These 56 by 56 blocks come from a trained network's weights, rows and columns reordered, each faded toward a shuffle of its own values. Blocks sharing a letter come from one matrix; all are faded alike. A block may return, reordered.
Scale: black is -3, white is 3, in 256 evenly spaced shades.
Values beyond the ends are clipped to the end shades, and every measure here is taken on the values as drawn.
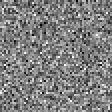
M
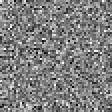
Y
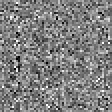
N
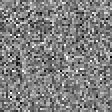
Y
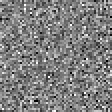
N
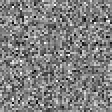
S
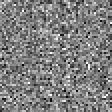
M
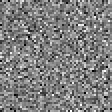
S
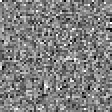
Y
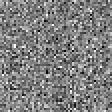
M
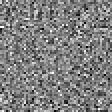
S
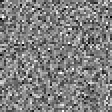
Y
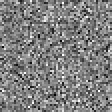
N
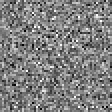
Y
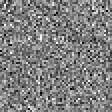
M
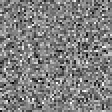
S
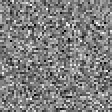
S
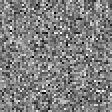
M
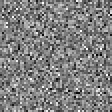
Y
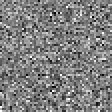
Y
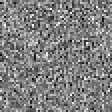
Y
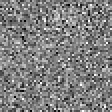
Y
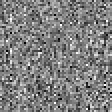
N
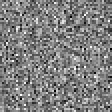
M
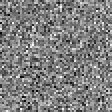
M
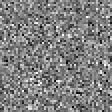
Y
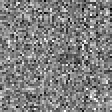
M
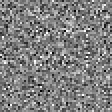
Y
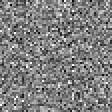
S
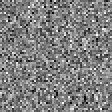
Y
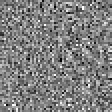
M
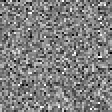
S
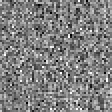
M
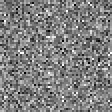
M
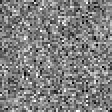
M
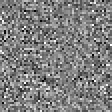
S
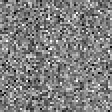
M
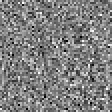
Y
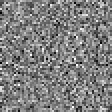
S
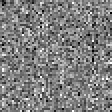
N
